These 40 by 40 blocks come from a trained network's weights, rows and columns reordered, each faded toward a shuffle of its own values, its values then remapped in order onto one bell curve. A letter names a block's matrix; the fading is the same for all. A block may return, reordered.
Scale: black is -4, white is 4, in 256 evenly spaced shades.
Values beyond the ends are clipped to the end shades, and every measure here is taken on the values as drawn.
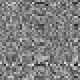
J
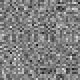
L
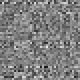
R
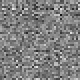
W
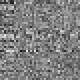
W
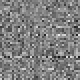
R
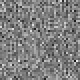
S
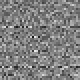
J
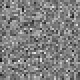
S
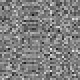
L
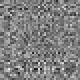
J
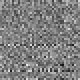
J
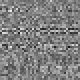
J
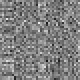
S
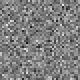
L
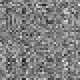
S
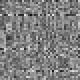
R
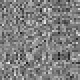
S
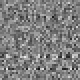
W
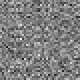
L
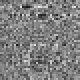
W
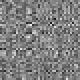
L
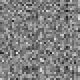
S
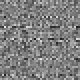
R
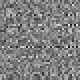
R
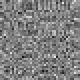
L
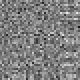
S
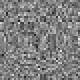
L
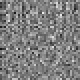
S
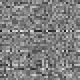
J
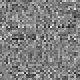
W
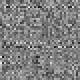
J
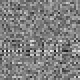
J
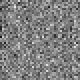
S
